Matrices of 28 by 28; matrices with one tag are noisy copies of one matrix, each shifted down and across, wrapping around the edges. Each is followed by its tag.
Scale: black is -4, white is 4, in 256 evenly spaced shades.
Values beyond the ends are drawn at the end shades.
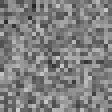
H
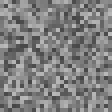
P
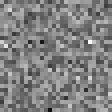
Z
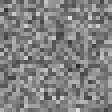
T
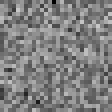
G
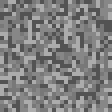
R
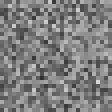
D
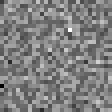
T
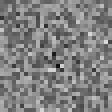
P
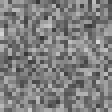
P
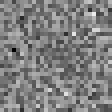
P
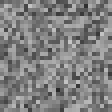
H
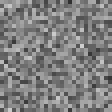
Z
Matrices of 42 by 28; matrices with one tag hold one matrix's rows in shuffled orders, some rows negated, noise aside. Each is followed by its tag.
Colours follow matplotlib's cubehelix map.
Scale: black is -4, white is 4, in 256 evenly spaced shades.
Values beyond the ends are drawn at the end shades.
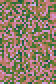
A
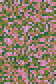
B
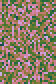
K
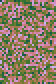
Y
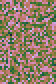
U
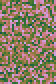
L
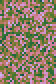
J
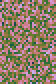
K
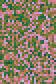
B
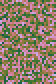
Y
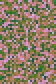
B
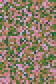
A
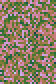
B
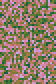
B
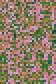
U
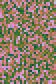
A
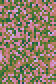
A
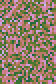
K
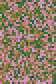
J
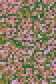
L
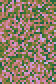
J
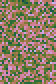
Y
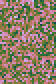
L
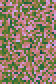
L
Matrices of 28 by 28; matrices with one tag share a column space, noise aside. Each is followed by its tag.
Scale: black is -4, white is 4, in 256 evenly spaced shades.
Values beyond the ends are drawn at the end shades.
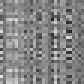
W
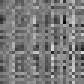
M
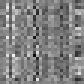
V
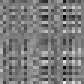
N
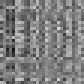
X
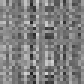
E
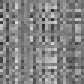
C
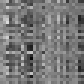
M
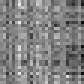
E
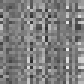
C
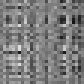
M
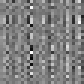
M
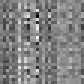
C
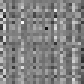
C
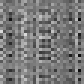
W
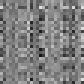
X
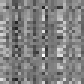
X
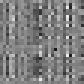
V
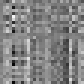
N
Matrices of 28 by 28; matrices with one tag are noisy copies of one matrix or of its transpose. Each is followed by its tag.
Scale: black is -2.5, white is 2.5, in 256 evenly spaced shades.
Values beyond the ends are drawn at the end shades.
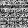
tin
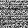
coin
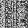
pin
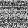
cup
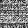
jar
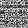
tin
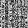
tin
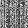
coin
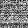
jar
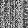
jar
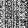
pin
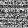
tin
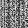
coin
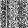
cup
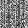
coin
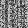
tin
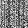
coin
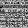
tin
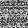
cup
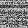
tin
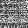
jar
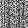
coin
